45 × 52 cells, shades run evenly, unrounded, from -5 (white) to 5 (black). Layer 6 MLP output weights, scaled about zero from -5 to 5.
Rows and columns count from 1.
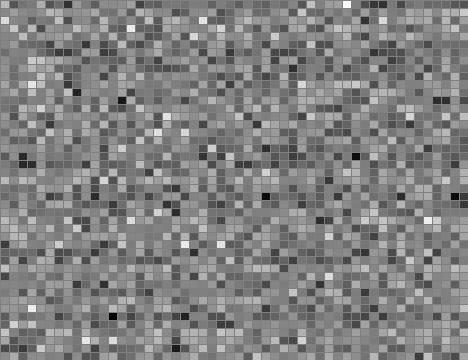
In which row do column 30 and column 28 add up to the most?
25
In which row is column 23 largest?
20
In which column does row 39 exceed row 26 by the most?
42
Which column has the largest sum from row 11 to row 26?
33
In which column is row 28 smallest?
48
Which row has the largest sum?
40
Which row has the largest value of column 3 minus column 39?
1
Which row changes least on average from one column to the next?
34
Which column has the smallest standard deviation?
32
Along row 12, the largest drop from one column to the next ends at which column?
10
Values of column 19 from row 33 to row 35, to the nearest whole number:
1 -2 -1
